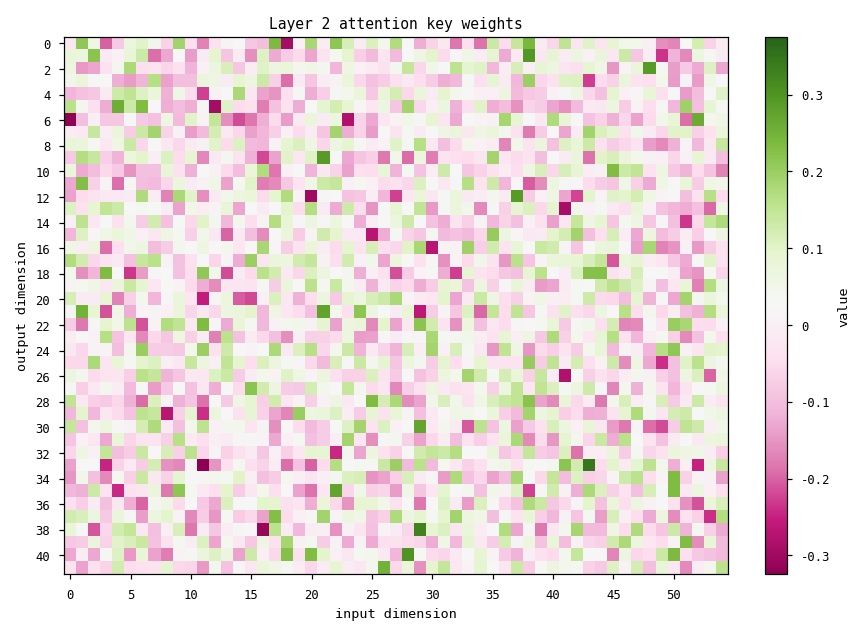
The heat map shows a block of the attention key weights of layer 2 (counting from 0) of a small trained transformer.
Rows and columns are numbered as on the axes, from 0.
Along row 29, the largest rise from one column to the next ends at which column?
19
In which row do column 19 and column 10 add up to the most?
29
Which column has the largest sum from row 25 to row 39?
31
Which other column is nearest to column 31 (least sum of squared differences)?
26
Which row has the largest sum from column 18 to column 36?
37
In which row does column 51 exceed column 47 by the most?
22
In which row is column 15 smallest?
20
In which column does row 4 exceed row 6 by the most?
14
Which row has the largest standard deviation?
33
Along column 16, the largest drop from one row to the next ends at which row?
11
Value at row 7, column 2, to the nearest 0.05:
0.15
